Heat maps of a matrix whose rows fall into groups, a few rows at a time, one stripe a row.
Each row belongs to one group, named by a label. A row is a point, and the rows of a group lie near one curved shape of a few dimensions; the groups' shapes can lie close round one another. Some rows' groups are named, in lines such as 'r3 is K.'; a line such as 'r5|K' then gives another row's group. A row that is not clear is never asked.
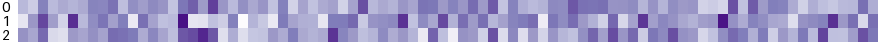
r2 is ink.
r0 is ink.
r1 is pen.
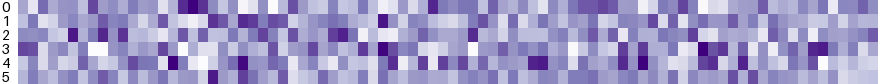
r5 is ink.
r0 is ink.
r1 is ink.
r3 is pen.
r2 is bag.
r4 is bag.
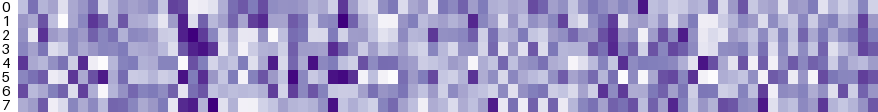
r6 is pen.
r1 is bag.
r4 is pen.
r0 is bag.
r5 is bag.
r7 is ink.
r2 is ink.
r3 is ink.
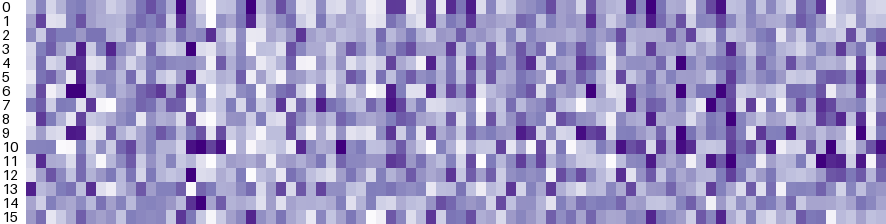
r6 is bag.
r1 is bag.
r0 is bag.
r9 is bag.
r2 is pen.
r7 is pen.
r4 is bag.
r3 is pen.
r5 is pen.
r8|pen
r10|ink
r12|pen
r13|pen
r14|ink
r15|bag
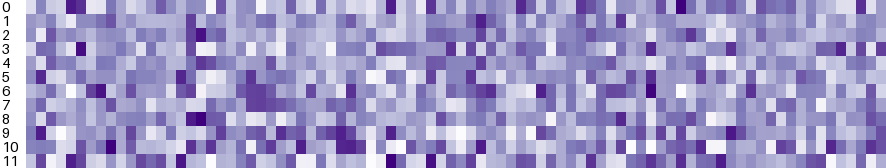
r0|bag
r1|bag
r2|ink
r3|pen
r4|ink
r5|bag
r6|bag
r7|ink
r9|ink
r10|bag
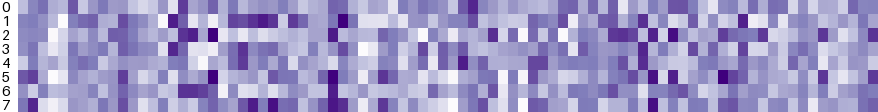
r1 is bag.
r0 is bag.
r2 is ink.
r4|bag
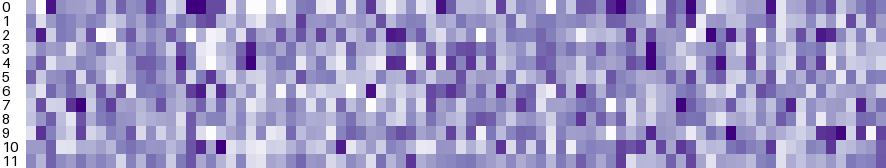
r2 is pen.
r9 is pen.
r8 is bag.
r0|ink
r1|pen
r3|bag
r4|bag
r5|pen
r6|ink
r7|bag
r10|ink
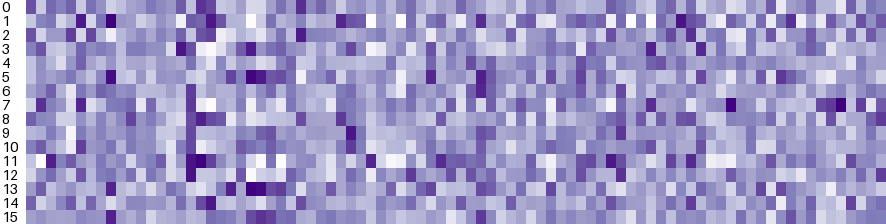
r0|pen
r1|bag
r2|pen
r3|bag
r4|bag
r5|ink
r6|bag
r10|bag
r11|ink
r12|pen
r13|ink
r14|pen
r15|ink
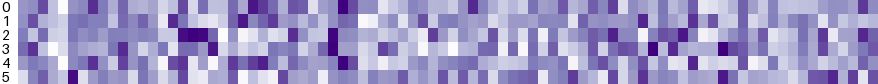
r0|bag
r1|bag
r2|ink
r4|bag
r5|pen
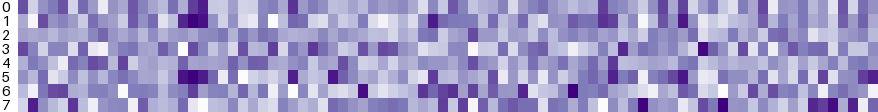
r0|pen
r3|pen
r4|bag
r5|ink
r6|ink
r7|pen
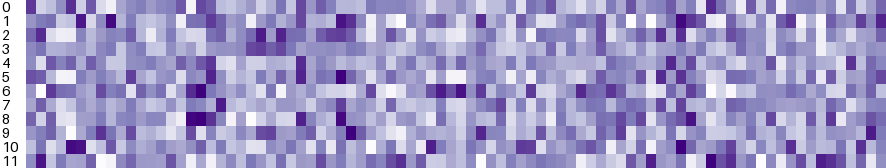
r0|pen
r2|ink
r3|ink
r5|ink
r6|ink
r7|ink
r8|ink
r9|bag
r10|bag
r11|pen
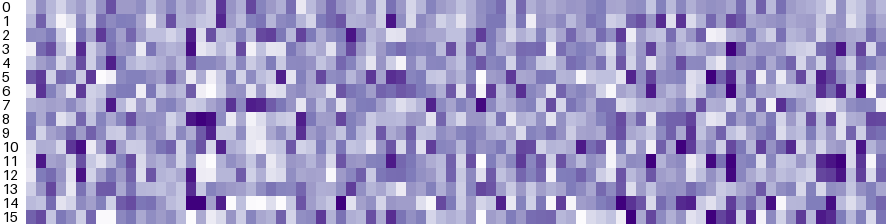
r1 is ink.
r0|ink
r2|bag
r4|bag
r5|pen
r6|pen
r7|ink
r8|ink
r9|pen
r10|bag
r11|pen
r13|bag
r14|ink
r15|pen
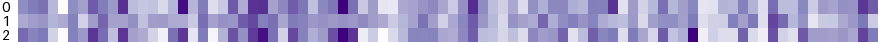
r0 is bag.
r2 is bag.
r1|ink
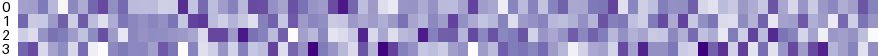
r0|bag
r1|pen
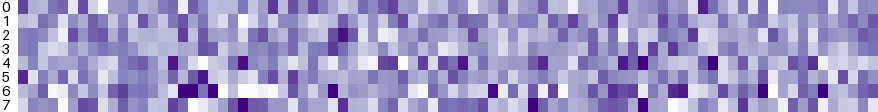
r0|pen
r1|pen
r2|bag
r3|ink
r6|ink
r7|bag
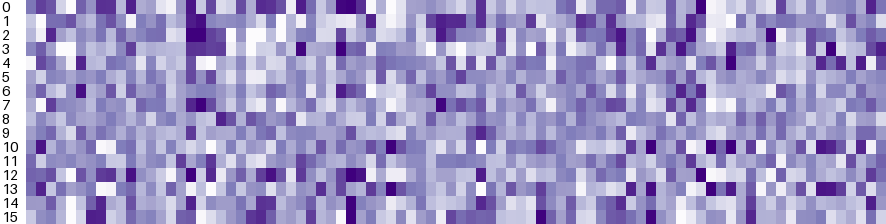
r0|bag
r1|ink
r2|ink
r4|pen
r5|pen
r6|bag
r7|ink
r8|ink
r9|bag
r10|pen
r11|pen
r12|bag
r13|pen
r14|bag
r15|bag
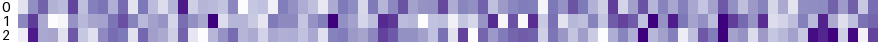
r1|ink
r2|pen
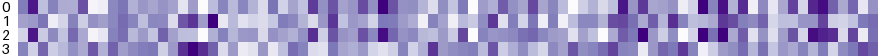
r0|pen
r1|ink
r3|ink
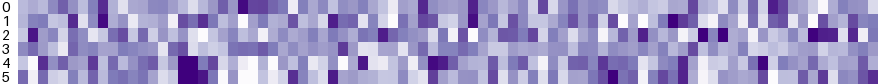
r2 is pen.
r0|ink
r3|bag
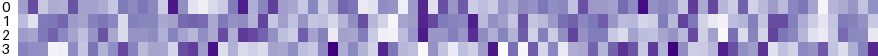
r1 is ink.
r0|bag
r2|ink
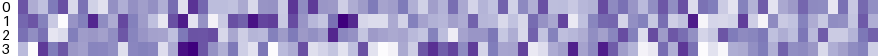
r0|pen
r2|ink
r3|ink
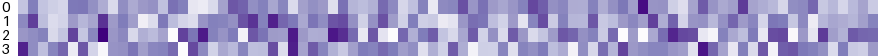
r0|bag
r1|ink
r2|bag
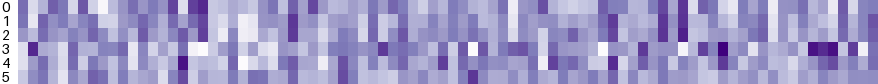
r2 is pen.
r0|pen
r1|pen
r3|pen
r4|pen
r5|bag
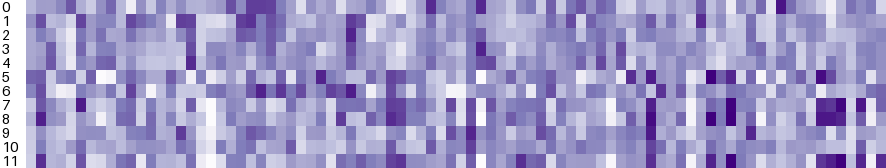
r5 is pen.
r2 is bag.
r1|bag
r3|bag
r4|bag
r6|ink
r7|pen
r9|bag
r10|bag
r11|pen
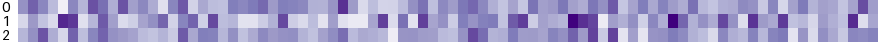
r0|bag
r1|bag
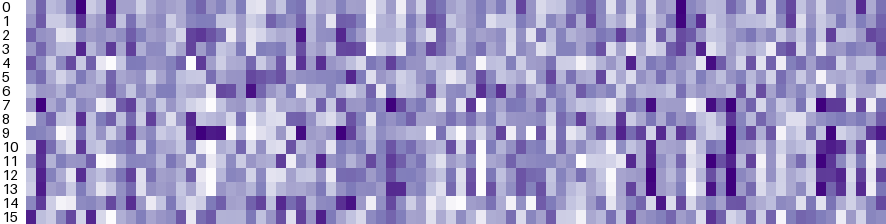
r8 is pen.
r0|bag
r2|ink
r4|pen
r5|ink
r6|ink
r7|pen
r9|ink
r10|pen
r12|pen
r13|pen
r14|ink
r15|pen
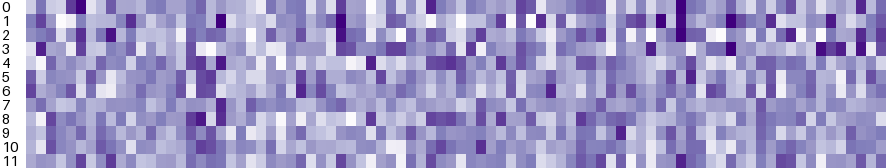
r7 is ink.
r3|pen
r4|ink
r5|pen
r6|pen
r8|ink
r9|pen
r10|ink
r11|bag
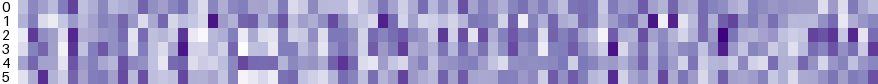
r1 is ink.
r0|bag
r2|pen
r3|pen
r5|pen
